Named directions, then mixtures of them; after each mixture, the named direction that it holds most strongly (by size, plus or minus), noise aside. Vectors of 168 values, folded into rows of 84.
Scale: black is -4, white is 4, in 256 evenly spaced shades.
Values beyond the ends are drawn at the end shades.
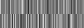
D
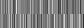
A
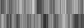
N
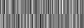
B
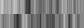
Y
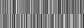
A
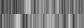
Y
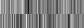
D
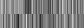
B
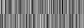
B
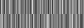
B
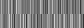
A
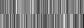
A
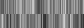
N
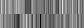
B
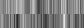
N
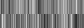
N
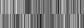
Y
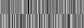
D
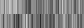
Y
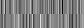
B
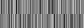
A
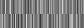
B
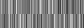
A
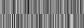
D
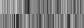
Y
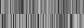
D
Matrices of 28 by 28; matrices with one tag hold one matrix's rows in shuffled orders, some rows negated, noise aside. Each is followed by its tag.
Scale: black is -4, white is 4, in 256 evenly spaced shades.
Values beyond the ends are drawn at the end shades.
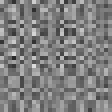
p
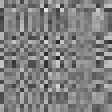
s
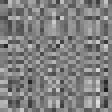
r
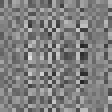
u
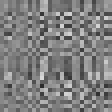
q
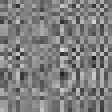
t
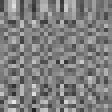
p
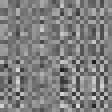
t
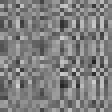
t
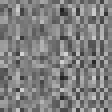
t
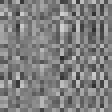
t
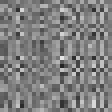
t
